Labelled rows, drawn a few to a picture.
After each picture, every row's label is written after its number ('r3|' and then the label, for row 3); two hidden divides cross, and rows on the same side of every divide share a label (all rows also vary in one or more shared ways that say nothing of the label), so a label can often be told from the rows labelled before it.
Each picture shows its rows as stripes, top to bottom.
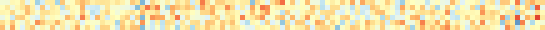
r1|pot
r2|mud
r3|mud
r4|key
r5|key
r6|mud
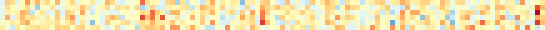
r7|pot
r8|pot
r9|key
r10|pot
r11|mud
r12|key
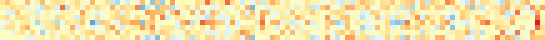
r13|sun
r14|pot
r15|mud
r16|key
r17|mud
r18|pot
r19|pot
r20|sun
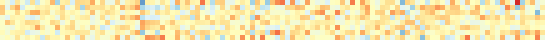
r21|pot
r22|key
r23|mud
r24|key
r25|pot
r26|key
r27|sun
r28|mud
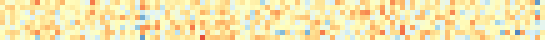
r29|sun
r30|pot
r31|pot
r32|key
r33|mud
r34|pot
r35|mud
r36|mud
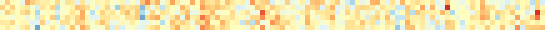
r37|mud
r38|mud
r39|mud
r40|mud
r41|sun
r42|pot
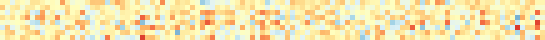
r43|key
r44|key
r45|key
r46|key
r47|key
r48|pot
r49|mud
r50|pot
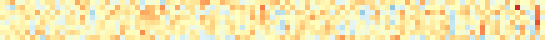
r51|pot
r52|mud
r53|mud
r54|mud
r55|key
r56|key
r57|key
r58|pot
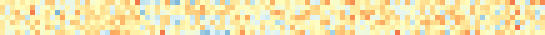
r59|pot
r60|mud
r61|mud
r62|sun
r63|mud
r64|mud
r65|key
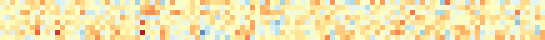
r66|mud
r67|mud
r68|pot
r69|key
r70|key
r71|mud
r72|sun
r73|sun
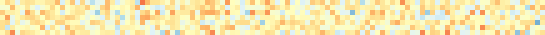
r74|pot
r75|pot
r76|mud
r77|pot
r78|sun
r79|key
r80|pot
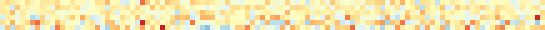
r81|pot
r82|key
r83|pot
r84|sun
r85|mud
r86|sun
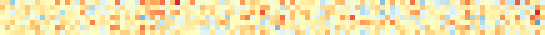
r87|sun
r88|mud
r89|key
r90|pot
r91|pot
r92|pot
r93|key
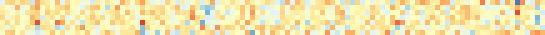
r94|key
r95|key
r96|mud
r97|mud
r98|sun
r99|mud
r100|pot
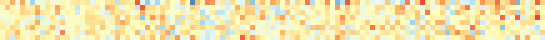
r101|sun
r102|pot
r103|key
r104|mud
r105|key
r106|mud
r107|pot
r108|key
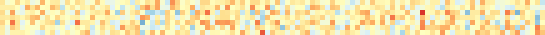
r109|key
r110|mud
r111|sun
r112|pot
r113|mud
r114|key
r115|mud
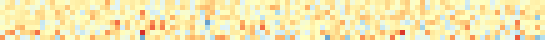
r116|pot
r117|sun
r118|sun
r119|sun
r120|mud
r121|mud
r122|pot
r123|mud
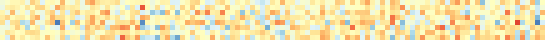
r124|pot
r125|sun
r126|pot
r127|pot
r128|mud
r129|key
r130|mud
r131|mud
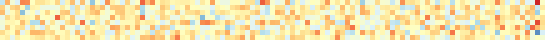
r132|pot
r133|key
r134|key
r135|sun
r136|sun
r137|pot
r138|key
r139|key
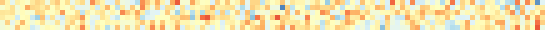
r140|sun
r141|mud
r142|sun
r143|sun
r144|sun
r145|key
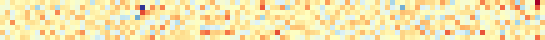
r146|key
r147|mud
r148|sun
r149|sun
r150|pot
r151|key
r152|key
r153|pot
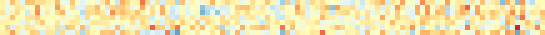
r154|mud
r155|key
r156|key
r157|mud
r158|sun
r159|pot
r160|mud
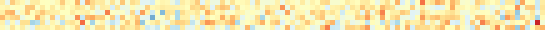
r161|key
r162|pot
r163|pot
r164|key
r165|key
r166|sun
